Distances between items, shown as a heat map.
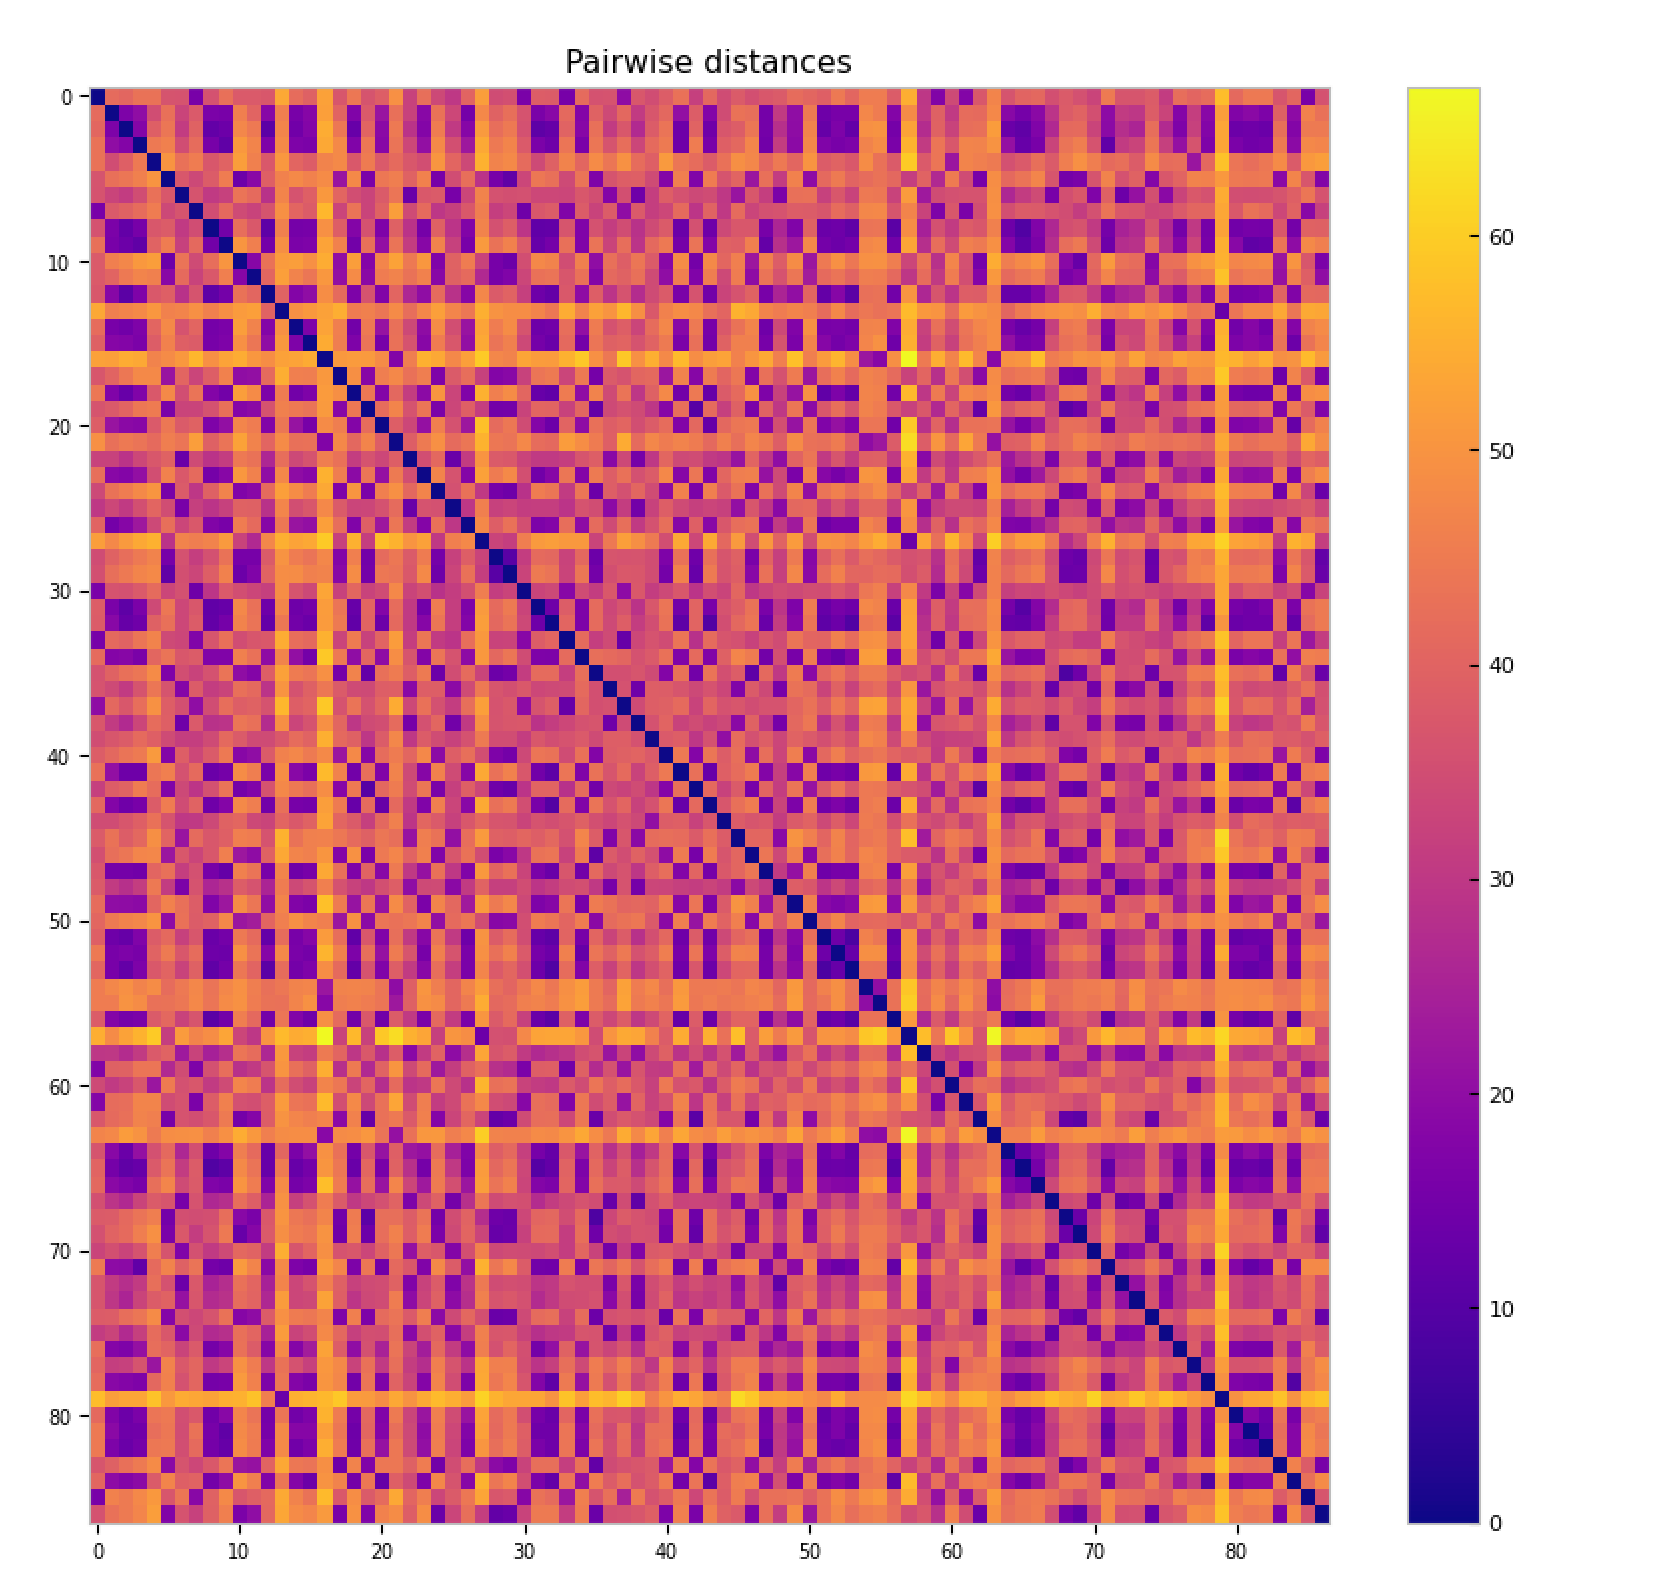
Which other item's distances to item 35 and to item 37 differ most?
68
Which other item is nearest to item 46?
35
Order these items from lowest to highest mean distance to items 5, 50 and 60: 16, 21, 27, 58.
58, 27, 21, 16
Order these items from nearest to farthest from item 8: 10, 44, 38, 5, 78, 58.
78, 58, 38, 44, 5, 10
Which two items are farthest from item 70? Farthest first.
79, 13
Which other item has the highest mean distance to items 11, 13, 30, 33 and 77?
16
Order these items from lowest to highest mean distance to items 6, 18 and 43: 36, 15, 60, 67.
15, 67, 36, 60
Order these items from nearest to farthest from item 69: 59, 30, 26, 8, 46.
46, 59, 30, 8, 26
